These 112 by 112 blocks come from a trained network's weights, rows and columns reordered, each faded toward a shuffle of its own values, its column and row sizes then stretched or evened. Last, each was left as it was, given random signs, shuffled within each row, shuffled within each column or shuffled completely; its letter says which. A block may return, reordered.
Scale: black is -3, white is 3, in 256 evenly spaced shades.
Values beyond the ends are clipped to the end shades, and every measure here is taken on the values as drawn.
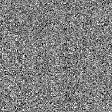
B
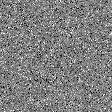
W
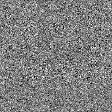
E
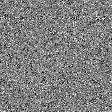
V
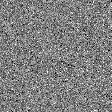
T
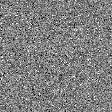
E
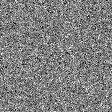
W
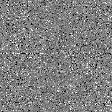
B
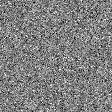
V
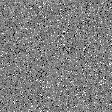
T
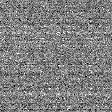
B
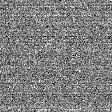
B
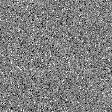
T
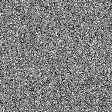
W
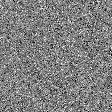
W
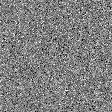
W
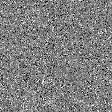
T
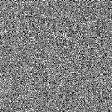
B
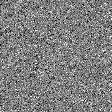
T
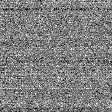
B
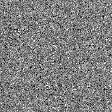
E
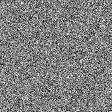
V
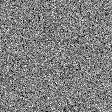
W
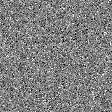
W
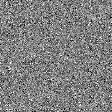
E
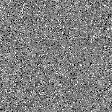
E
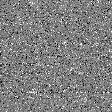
V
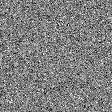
W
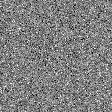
W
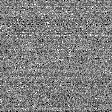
B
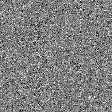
T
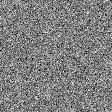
W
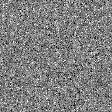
T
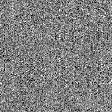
B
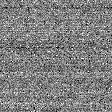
V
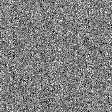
T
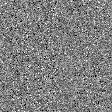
T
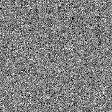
E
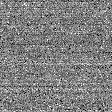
V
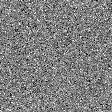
W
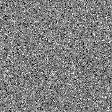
T
